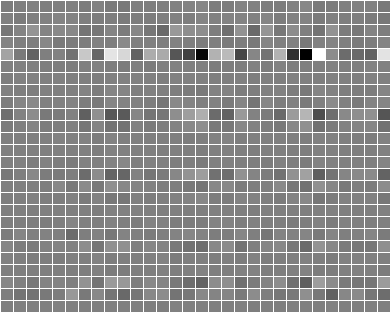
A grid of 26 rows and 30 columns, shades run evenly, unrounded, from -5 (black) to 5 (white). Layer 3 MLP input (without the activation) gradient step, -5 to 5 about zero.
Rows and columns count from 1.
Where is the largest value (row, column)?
5, 25
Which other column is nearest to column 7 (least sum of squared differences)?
18
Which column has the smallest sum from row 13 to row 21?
6
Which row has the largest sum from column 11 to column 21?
10
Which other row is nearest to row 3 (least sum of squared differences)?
9
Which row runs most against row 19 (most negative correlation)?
20
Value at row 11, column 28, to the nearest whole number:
0
